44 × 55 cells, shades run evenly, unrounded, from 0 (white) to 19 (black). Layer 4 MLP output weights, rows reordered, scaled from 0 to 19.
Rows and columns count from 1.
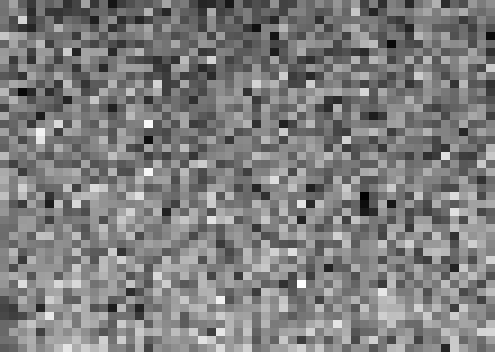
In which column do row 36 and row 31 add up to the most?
32
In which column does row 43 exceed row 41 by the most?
44
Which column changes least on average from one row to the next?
27
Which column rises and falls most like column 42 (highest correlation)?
41
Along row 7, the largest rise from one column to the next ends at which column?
9
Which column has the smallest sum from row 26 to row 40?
30
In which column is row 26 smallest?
34
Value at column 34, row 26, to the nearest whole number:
2
